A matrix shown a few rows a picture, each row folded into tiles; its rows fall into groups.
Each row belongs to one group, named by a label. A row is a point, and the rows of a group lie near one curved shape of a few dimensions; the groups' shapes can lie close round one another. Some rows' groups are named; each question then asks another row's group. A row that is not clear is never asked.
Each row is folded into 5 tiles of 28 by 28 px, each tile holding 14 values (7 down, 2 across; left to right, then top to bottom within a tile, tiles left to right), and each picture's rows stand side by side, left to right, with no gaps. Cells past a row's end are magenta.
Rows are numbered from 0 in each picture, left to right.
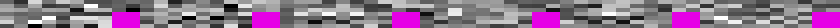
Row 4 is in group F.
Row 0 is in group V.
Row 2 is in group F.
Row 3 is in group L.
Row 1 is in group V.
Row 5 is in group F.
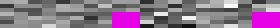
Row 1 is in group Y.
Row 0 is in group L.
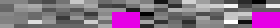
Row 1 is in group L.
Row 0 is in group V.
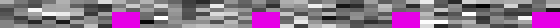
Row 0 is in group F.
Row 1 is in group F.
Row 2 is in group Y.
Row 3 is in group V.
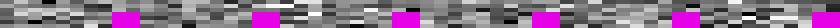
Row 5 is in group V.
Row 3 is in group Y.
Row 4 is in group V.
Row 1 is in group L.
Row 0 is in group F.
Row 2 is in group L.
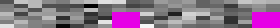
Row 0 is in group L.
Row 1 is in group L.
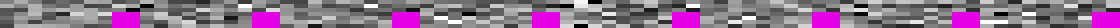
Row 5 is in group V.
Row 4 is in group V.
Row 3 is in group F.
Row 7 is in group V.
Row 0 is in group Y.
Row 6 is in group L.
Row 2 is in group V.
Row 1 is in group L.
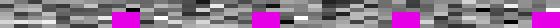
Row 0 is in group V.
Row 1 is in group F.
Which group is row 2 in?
F
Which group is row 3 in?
Y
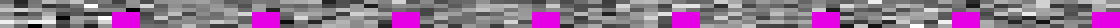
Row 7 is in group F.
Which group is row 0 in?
V
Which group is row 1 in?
L
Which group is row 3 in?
L
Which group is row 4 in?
Y
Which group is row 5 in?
L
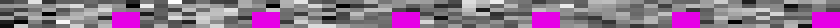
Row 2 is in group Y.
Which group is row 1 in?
V
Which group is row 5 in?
F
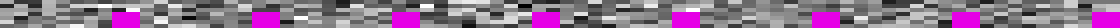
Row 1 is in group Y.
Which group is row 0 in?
L
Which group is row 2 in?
F
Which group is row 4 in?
Y
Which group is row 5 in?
V
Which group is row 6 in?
F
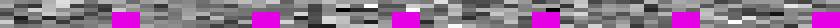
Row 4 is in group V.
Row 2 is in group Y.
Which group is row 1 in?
L
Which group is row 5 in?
F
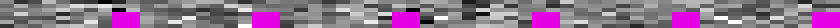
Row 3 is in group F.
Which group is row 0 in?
L
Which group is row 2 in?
Y
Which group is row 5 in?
F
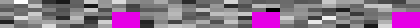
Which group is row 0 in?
L
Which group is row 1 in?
Y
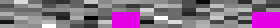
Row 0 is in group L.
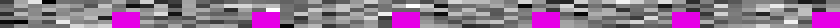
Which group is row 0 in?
V
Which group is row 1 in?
L
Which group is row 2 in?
Y
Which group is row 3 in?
L
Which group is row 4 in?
L
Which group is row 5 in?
L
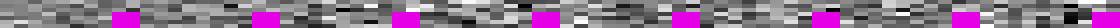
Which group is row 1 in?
V
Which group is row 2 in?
Y
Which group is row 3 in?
L
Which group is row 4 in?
Y
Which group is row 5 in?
Y
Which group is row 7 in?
L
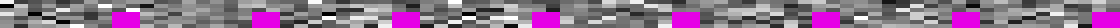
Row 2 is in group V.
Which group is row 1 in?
L
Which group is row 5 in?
F
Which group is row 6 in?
F
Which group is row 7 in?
F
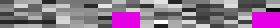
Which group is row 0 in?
V
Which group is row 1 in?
V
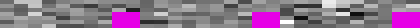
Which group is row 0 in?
L
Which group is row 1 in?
V
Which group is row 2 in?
F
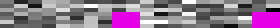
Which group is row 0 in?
L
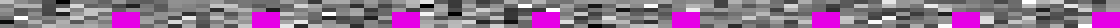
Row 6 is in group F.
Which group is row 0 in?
F
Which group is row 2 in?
V
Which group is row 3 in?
L
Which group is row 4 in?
Y
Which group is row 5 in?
V
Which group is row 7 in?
F
